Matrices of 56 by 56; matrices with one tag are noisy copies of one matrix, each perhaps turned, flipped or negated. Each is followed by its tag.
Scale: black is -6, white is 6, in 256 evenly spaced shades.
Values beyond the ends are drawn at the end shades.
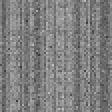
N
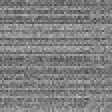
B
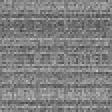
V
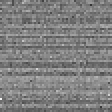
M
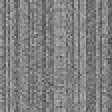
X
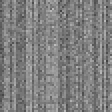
X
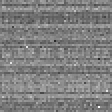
V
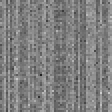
X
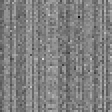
X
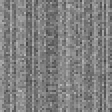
X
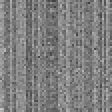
X
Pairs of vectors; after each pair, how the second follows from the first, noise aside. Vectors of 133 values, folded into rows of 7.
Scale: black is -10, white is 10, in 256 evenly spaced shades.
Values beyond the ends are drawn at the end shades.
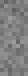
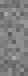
reversed.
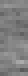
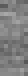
reversed.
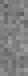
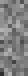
wrapped around, scaled up.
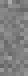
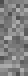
reversed, negated, scaled up.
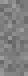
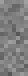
reversed.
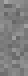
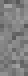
negated.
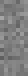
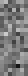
wrapped around, negated, scaled up.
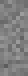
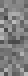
wrapped around, scaled up.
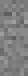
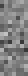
wrapped around, negated, scaled up.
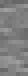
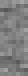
negated.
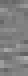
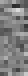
wrapped around, scaled up.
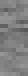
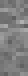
negated.
